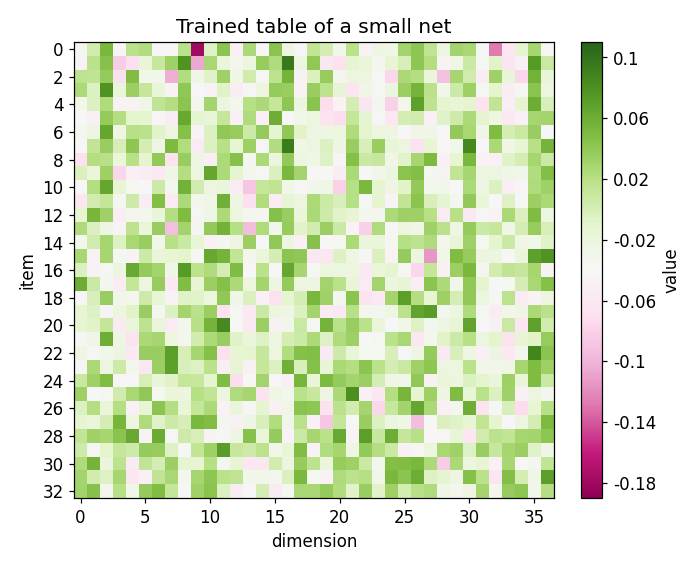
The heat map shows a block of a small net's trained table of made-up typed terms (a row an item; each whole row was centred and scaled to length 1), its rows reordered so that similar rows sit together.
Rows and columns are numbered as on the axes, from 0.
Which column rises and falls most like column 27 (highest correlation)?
18
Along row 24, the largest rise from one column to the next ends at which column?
17
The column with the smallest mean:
28
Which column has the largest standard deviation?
26
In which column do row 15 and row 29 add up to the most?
11
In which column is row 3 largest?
2
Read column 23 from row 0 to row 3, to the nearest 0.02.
-0.02 -0.04 -0.04 -0.04
